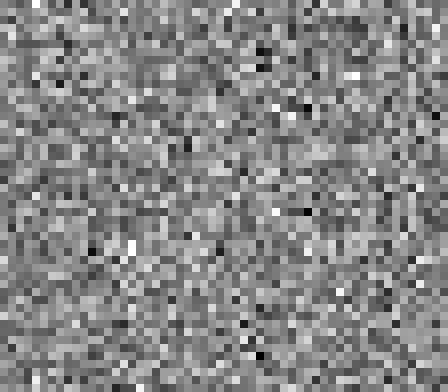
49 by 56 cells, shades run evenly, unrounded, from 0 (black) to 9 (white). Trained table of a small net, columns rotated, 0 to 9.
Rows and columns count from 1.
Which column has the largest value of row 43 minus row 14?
39
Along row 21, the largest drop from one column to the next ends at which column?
29
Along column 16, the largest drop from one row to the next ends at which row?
3
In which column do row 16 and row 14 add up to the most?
28
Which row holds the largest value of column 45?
10
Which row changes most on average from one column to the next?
32
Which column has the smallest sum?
23
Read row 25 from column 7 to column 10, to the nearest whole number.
3 5 2 5
